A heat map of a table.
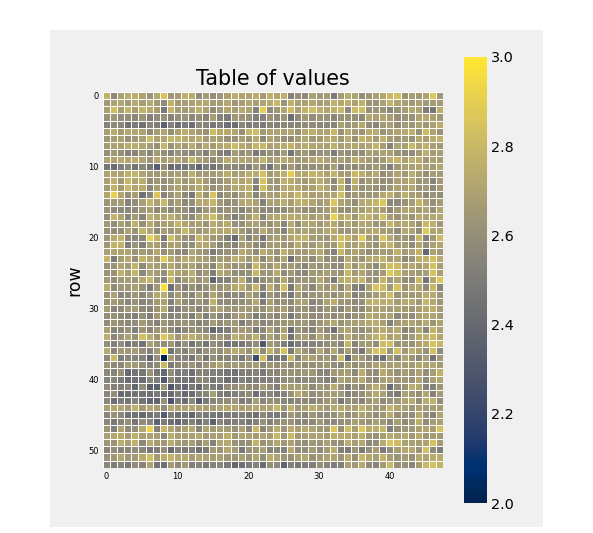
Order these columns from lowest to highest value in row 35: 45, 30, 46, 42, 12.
12, 30, 42, 45, 46
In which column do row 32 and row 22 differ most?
45
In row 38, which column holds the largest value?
8
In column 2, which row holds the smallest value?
42
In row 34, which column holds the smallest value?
26
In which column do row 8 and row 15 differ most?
32
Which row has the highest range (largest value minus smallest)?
37
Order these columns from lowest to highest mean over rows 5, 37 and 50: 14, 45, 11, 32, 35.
14, 11, 35, 32, 45
